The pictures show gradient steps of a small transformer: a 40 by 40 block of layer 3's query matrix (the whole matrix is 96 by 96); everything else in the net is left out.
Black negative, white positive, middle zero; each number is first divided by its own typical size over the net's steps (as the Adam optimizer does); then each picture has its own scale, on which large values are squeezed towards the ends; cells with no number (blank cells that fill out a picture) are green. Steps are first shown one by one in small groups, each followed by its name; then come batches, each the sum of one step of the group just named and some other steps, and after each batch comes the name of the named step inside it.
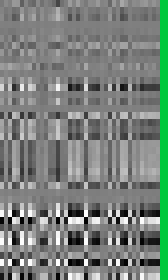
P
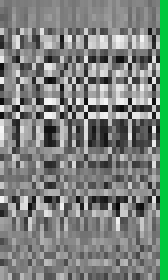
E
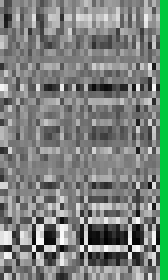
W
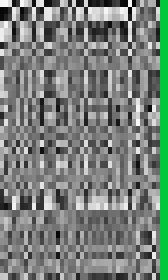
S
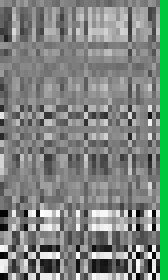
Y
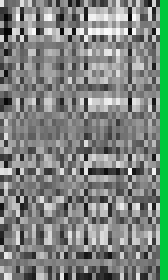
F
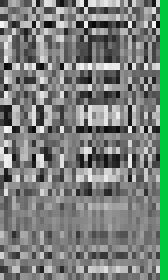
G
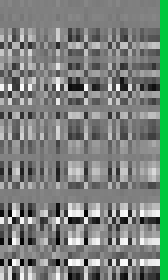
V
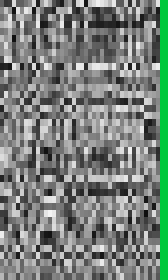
G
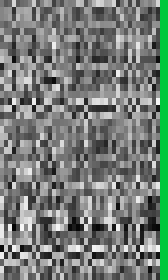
E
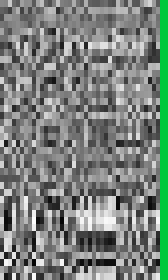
E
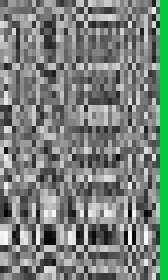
G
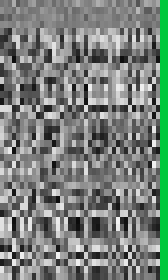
E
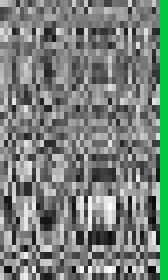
S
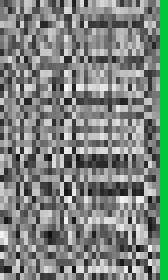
G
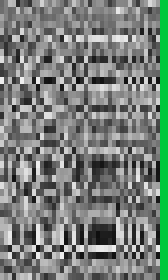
E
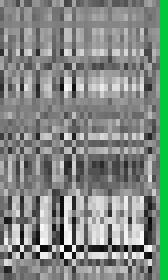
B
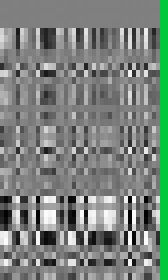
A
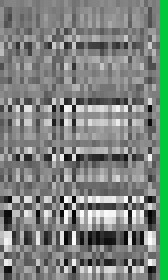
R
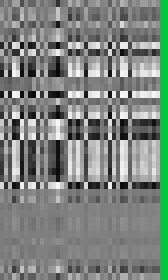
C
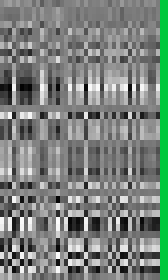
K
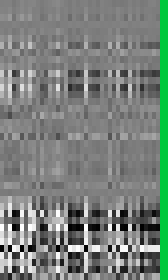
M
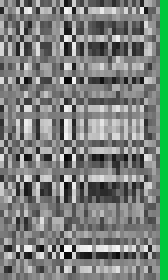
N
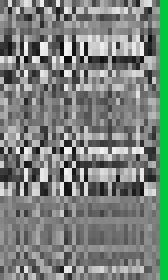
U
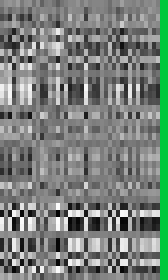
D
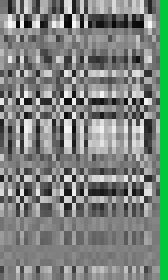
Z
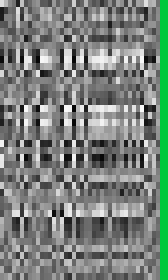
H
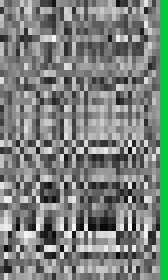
N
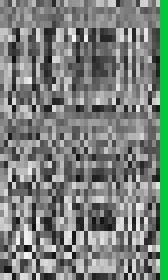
B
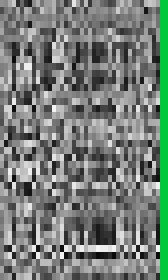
N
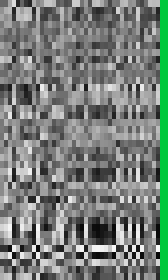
K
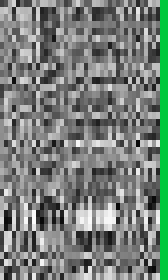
C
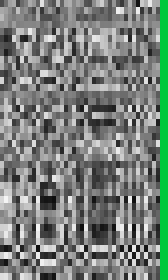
U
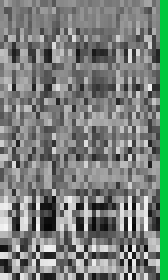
R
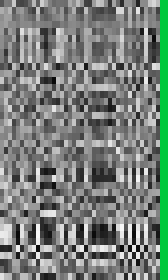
A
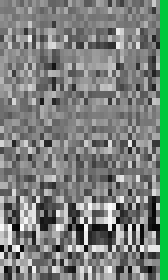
M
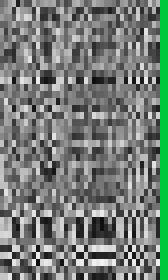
H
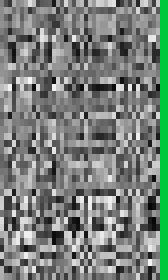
D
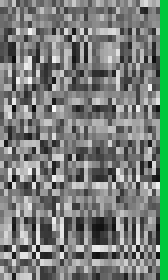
H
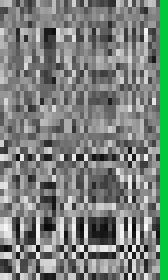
H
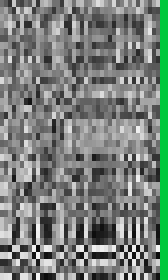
Z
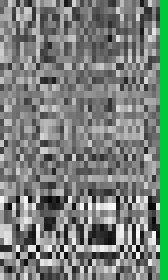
N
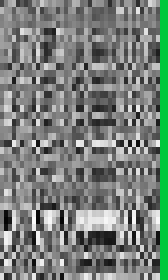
A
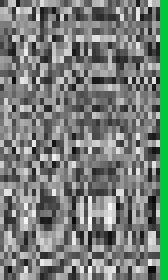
U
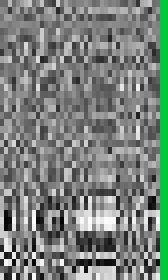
U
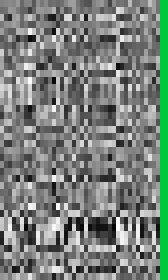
D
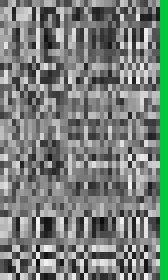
C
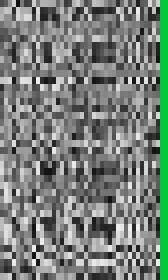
B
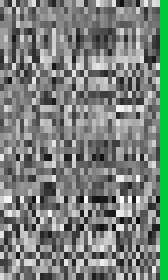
H
